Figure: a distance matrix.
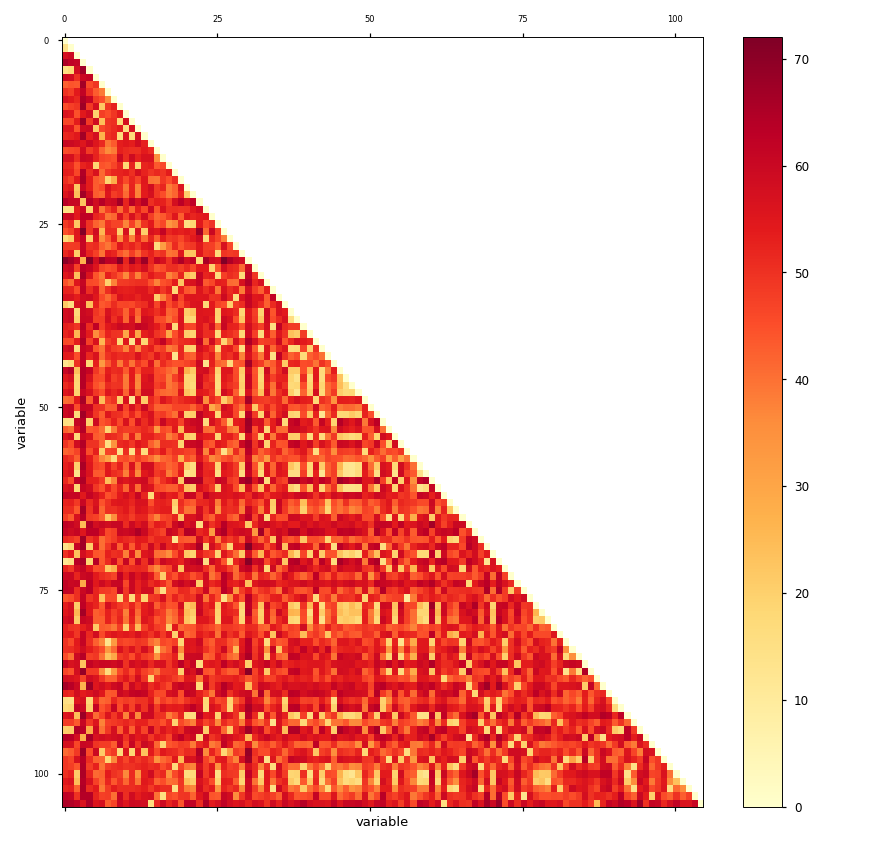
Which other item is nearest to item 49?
11
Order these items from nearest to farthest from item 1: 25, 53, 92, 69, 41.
69, 53, 41, 25, 92
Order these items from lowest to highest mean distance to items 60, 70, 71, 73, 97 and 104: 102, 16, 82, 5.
82, 16, 102, 5
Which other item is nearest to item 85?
22
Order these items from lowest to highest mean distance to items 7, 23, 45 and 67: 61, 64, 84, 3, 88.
84, 61, 64, 88, 3
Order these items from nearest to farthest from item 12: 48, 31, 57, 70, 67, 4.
70, 48, 57, 31, 4, 67
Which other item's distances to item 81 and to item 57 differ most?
8
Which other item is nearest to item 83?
15
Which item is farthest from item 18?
3
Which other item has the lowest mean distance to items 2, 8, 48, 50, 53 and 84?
57
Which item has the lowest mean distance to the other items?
25
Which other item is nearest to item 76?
56
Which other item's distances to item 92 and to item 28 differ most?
35
